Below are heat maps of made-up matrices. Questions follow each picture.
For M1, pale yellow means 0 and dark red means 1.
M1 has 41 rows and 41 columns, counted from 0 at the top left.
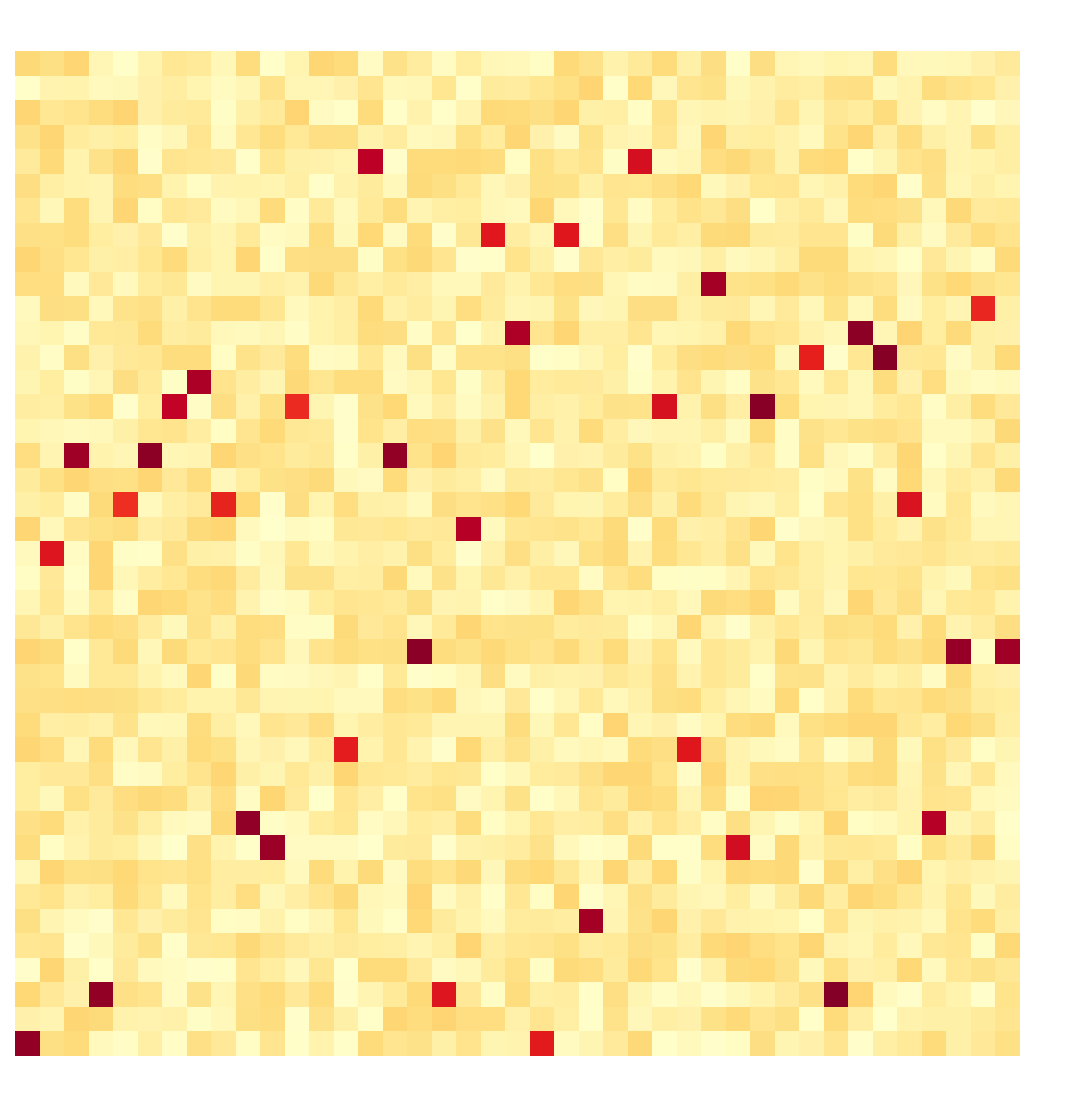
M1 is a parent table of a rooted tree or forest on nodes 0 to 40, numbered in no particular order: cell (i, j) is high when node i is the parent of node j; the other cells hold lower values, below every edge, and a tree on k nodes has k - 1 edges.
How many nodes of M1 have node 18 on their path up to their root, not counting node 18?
12
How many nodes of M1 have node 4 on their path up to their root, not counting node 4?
9
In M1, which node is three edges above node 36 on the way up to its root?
7
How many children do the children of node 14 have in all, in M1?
2
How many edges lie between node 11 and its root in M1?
9
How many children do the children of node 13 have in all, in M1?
2
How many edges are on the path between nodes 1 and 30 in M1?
4
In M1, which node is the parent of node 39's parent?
32
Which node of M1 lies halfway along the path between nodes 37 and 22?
28
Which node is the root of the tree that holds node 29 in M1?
12
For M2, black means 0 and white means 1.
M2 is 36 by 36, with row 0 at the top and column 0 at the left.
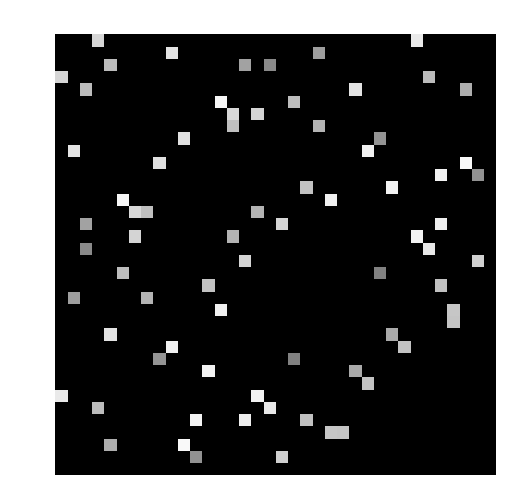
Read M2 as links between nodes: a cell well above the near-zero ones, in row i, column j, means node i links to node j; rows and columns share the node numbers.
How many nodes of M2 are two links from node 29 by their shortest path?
3
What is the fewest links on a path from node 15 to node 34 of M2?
2
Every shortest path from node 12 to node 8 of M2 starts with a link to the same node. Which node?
node 27
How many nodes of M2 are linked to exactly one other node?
2
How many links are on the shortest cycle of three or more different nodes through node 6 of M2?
3
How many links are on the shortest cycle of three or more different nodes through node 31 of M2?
5
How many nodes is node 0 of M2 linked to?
2
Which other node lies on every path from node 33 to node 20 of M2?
node 4
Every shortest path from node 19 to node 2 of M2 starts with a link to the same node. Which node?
node 26
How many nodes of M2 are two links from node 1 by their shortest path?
2
